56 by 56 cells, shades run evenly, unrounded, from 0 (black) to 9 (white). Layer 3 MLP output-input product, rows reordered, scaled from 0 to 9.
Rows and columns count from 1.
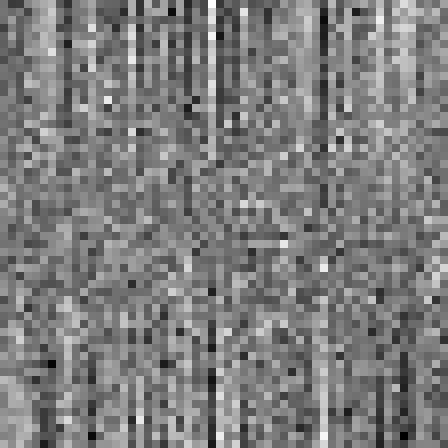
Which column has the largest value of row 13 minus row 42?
14
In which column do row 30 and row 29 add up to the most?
9
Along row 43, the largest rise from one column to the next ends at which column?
28
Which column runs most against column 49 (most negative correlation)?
55
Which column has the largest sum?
17
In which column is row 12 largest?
27
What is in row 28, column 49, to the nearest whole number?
4
